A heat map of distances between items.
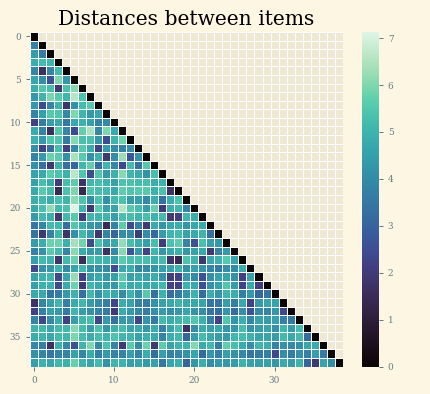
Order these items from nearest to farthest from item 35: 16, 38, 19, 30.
38, 19, 16, 30
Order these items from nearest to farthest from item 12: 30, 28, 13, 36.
13, 28, 30, 36
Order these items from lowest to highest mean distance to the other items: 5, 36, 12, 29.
29, 36, 12, 5
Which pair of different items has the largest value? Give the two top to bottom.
5, 20
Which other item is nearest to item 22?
9
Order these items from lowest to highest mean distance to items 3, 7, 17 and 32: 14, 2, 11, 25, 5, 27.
27, 25, 14, 2, 11, 5
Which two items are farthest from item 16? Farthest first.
5, 11
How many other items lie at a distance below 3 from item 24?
3
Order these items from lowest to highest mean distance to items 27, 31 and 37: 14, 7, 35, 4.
4, 14, 7, 35
